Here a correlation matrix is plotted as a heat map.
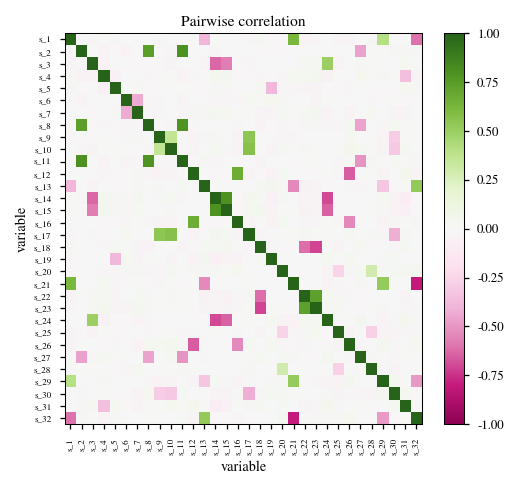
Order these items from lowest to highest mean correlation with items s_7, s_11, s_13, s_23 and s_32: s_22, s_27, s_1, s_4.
s_1, s_27, s_4, s_22
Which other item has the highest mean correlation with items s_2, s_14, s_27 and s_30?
s_15
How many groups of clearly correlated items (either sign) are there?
10
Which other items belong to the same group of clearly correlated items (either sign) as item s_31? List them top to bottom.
s_4
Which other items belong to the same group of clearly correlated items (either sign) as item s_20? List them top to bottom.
s_25, s_28
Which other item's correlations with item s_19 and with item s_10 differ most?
s_17
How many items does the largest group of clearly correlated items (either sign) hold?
5
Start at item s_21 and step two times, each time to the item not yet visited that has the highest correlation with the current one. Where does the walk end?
s_29
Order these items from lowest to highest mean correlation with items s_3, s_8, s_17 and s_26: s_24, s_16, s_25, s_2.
s_16, s_25, s_24, s_2
